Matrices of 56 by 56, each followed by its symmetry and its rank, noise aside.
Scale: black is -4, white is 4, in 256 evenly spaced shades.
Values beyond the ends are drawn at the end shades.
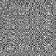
no symmetry, rank five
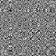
symmetric, rank seven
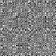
symmetric, rank five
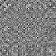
symmetric, rank six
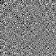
symmetric, rank seven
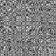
symmetric, rank five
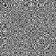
symmetric, rank six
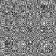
symmetric, rank six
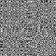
symmetric, rank five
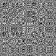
symmetric, rank six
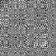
symmetric, rank five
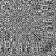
symmetric, rank seven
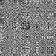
symmetric, rank six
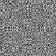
antisymmetric, rank six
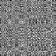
no symmetry, rank five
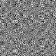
no symmetry, rank six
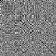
symmetric, rank six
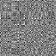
symmetric, rank six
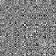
symmetric, rank seven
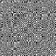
symmetric, rank five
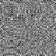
no symmetry, rank six
